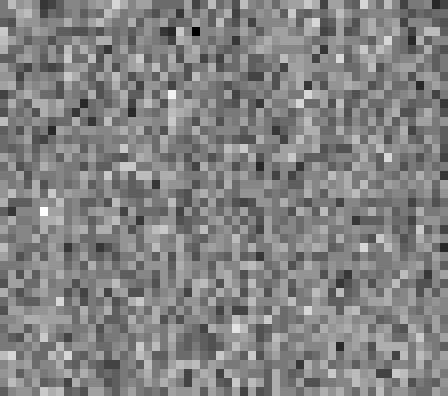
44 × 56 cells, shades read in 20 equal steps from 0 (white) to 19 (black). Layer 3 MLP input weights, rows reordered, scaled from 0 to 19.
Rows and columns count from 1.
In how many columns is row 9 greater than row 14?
25
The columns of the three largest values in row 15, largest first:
7, 35, 52
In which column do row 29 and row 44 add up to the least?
8
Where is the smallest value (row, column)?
24, 6
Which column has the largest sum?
56
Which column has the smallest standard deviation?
19
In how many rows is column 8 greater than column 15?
11
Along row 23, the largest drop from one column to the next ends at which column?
15
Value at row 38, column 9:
14
